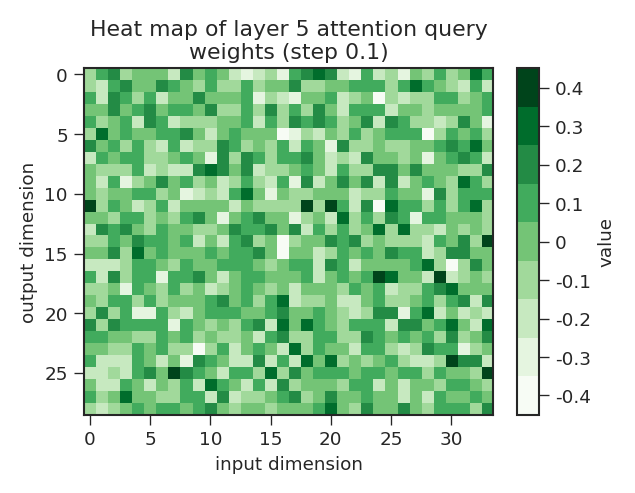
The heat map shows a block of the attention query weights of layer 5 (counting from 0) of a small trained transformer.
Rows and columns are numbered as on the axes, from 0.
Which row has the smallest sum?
2
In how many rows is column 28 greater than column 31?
8
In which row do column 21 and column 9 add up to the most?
12
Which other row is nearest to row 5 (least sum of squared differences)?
15
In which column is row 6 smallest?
20
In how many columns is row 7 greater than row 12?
14
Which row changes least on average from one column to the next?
28
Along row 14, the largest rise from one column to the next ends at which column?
33
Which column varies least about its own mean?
23
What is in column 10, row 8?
0.3
